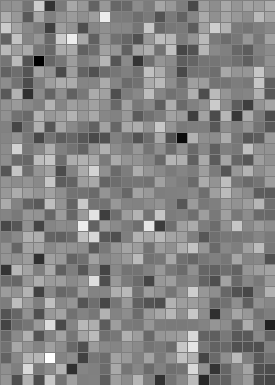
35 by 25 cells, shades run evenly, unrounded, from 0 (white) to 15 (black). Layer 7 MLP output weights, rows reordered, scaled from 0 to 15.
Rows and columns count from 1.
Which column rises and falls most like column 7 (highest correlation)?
16
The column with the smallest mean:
5
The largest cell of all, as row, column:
6, 4
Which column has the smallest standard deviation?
12
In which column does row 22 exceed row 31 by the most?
18
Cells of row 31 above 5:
21
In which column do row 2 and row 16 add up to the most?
3
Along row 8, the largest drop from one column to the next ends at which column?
24
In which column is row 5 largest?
17
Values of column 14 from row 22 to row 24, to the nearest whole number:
5 8 8
